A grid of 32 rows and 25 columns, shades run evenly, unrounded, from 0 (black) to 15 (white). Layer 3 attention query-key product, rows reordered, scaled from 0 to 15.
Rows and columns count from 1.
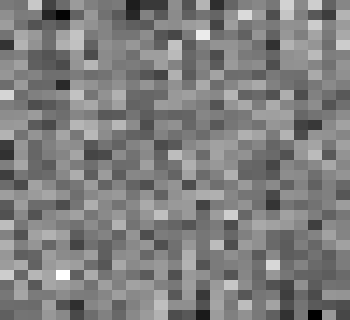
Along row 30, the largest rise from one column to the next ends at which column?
16
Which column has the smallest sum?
20
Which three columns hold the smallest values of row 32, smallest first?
23, 15, 21
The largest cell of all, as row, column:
28, 5
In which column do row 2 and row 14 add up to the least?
10
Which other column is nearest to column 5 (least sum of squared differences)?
4
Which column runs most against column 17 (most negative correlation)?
3
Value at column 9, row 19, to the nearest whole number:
8
